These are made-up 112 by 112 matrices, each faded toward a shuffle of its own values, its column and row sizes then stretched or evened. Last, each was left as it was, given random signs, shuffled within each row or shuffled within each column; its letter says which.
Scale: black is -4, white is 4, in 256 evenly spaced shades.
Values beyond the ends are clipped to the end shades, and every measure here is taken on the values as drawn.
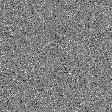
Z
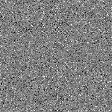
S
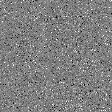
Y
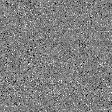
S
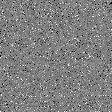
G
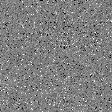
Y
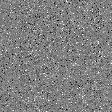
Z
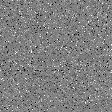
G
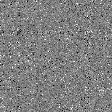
S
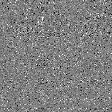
S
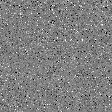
G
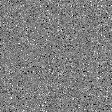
Y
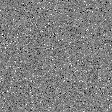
G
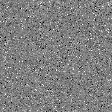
Z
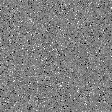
Z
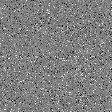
Y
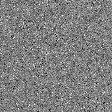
Z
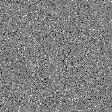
Y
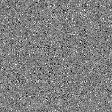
S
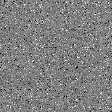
Y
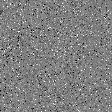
Z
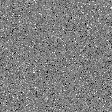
Z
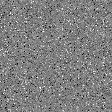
Z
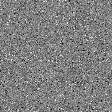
G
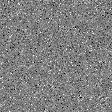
G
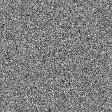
Z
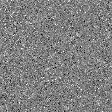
Z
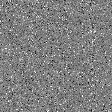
Z
